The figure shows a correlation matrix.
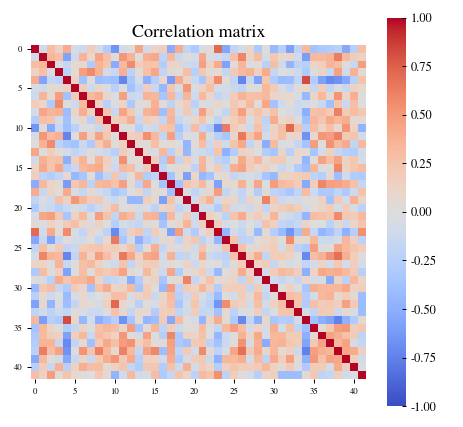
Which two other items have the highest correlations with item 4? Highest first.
34, 23
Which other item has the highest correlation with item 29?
19
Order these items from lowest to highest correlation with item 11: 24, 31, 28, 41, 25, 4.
4, 24, 41, 25, 31, 28
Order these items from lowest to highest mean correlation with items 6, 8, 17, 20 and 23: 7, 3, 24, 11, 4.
4, 24, 7, 3, 11
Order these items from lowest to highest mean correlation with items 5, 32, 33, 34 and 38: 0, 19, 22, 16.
0, 16, 22, 19
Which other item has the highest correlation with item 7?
3
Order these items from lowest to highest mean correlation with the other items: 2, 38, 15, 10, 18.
18, 10, 2, 15, 38
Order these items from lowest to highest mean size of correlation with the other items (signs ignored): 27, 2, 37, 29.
27, 29, 2, 37
